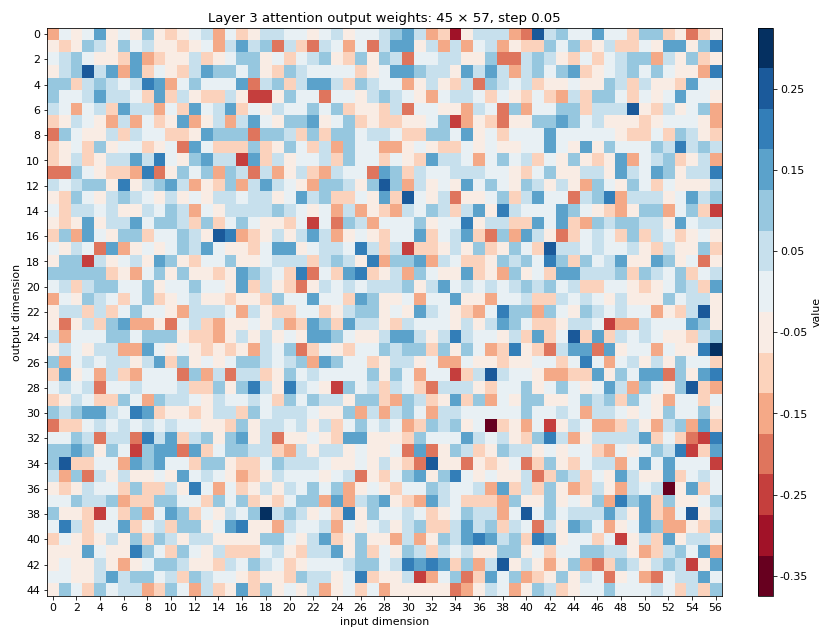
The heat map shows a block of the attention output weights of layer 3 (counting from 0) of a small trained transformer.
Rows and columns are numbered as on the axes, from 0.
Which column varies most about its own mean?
56
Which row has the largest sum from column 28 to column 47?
3
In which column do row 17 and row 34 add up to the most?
42
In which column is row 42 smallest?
54
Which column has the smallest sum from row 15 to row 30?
32
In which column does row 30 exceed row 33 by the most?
7
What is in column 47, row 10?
-0.05
